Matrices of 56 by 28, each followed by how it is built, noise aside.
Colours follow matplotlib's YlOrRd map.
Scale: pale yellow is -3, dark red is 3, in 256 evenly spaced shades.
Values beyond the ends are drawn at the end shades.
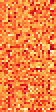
low rank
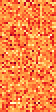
low rank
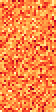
Hankel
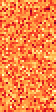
noise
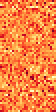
low rank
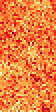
smooth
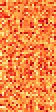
blocks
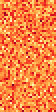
noise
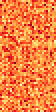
blocks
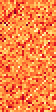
Hankel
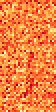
blocks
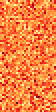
noise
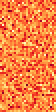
noise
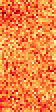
smooth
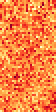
smooth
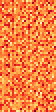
repeating rows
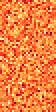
noise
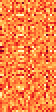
low rank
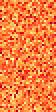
repeating rows
